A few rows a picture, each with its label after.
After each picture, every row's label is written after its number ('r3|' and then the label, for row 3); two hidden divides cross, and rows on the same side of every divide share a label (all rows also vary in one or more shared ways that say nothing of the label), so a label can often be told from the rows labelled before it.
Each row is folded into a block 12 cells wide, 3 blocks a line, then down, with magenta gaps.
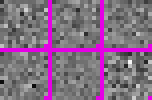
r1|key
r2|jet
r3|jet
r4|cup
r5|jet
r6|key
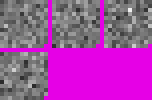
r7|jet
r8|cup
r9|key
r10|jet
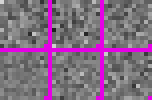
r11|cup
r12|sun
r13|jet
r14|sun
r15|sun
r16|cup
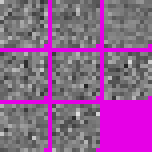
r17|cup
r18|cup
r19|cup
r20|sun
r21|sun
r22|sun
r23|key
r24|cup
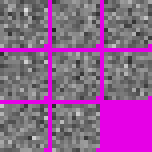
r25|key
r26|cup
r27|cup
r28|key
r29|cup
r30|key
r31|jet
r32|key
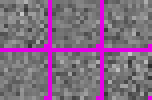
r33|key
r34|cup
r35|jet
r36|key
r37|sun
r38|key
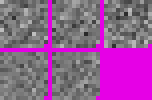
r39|key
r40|cup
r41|jet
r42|jet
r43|sun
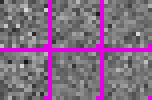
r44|key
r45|key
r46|sun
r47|cup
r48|jet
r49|sun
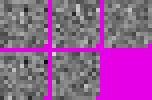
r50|cup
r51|jet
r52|cup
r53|cup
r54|jet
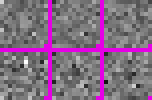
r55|key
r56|key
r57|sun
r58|cup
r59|jet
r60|jet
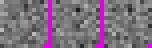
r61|key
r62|jet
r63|jet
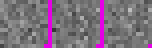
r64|key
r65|jet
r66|key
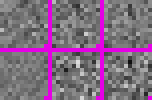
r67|sun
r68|sun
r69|sun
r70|cup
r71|cup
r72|sun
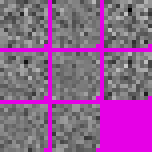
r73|jet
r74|sun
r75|sun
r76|cup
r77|sun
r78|sun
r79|sun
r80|key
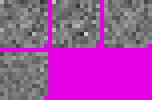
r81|cup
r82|sun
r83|cup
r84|sun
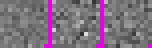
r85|key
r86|key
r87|key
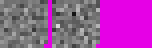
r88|cup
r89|jet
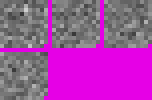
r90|cup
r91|sun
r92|sun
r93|key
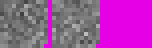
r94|jet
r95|sun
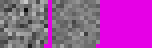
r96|jet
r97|cup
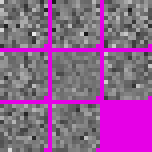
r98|cup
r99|sun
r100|cup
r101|key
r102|jet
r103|cup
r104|cup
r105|jet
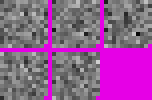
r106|key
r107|cup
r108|sun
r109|cup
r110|sun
